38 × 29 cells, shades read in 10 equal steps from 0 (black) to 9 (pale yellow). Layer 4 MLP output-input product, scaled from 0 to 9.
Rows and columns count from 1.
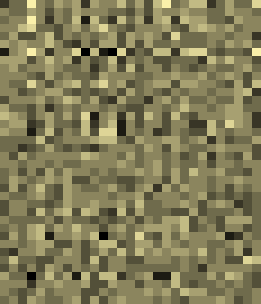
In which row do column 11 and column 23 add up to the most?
7
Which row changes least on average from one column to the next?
21
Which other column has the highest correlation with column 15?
6
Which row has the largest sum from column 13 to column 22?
1
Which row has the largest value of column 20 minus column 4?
35
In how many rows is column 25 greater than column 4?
18
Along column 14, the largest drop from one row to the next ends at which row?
8
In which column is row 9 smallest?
11
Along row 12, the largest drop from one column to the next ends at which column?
29
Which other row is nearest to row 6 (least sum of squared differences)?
9
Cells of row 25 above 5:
4
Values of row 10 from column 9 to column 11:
4 4 3
